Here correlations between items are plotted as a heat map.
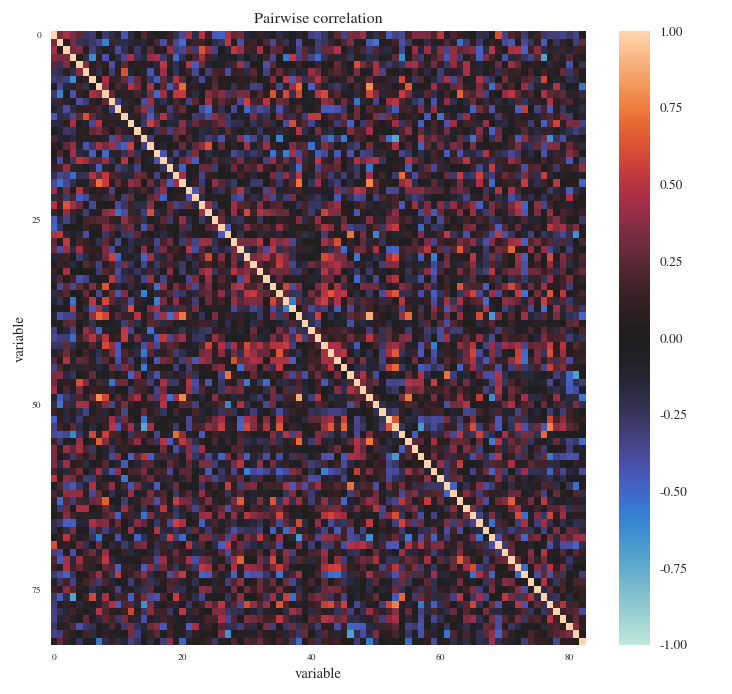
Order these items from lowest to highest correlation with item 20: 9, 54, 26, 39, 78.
39, 9, 26, 54, 78
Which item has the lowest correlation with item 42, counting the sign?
59
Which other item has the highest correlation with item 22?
80
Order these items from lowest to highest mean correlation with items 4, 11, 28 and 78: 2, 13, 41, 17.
13, 2, 41, 17
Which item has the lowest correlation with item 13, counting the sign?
68
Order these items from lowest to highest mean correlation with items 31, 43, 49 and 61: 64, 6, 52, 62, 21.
62, 21, 64, 6, 52
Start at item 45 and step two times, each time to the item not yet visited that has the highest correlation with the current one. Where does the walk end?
77
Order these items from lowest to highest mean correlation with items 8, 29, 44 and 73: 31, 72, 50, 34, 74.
31, 72, 74, 50, 34
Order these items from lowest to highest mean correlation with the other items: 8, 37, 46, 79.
37, 46, 79, 8
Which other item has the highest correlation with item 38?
49
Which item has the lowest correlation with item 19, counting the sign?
3
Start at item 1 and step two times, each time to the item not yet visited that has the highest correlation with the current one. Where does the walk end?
46
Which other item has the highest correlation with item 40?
11
